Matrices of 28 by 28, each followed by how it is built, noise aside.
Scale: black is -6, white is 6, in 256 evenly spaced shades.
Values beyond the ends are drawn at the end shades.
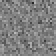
repeating columns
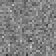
noise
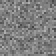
noise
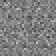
repeating columns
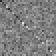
diagonal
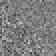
lower triangular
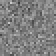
noise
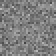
noise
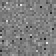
sparse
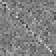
diagonal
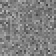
noise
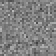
noise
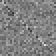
diagonal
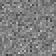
noise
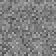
repeating columns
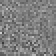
lower triangular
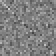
diagonal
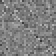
diagonal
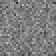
repeating columns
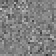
block diagonal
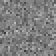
noise
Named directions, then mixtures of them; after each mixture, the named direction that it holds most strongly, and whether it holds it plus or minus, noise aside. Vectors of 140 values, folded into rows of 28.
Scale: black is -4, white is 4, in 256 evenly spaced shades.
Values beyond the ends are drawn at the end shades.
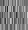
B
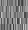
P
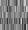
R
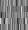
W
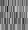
B, plus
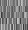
P, minus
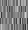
P, minus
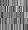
P, minus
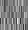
P, minus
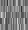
W, minus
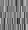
W, plus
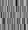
W, plus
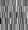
B, plus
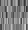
R, minus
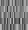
R, plus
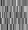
B, plus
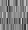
R, plus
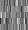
W, minus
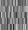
P, plus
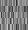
B, minus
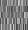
P, minus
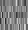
B, plus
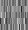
W, minus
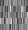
W, plus
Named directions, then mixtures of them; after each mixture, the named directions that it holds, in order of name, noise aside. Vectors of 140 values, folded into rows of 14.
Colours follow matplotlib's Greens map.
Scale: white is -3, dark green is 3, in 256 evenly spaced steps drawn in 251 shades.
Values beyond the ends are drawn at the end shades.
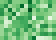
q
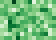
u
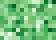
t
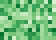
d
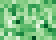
q, t, u.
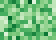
d, u.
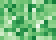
q, t.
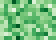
u.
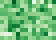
t, u.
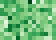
d, q, u.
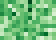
q, u.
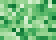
q, t.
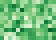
d, t.
